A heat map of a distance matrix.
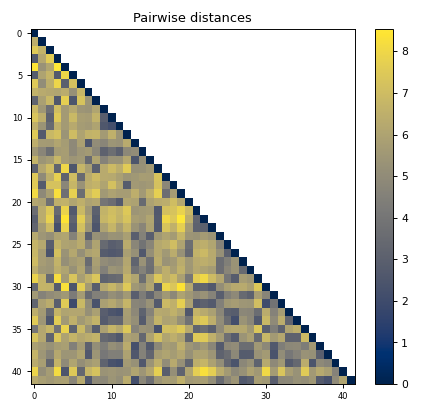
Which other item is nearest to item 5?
32
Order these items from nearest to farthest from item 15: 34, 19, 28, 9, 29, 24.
24, 28, 9, 34, 29, 19
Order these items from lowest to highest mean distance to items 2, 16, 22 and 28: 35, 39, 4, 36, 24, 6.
35, 24, 39, 36, 6, 4
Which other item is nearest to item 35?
16
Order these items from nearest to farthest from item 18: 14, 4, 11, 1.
1, 4, 14, 11
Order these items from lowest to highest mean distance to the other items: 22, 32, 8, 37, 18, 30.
37, 32, 8, 30, 22, 18
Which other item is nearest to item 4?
40
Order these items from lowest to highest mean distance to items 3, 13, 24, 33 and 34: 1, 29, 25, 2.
25, 2, 29, 1
